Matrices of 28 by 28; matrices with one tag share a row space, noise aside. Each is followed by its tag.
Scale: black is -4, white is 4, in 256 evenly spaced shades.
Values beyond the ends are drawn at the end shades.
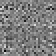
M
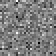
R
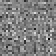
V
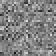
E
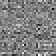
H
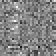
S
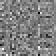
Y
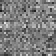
M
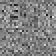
S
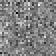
R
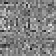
M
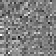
E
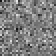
R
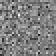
Y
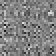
M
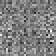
V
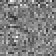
S
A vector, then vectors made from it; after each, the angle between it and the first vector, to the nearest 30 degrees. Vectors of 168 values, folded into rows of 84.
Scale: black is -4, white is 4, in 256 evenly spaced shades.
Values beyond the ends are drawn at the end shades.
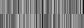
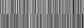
90 degrees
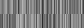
30 degrees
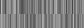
120 degrees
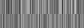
90 degrees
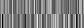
90 degrees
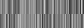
30 degrees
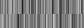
120 degrees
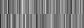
60 degrees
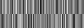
90 degrees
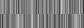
60 degrees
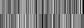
30 degrees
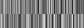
90 degrees
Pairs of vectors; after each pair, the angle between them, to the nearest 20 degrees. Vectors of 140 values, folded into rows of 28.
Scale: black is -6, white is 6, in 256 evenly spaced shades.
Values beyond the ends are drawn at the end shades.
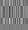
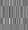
20 degrees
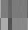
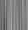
120 degrees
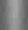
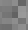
100 degrees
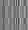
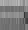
100 degrees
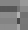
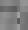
20 degrees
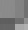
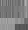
160 degrees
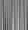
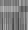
140 degrees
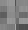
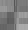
120 degrees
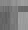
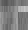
120 degrees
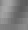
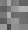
100 degrees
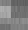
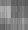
20 degrees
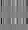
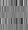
120 degrees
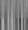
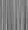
80 degrees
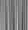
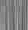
20 degrees
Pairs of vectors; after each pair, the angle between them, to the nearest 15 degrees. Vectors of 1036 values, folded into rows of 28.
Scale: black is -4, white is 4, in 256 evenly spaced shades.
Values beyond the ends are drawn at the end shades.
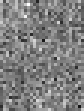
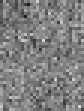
165 degrees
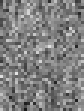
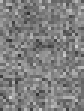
135 degrees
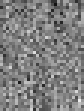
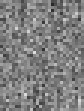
45 degrees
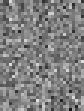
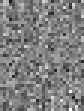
165 degrees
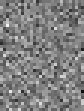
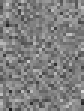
150 degrees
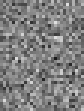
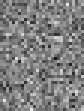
15 degrees
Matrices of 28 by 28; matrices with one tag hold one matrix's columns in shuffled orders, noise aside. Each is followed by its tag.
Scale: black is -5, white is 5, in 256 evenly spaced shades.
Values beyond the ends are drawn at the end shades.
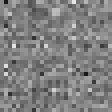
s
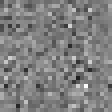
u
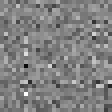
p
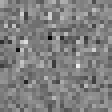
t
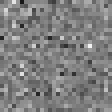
s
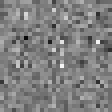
t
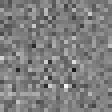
u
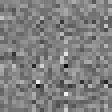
p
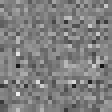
p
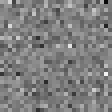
s
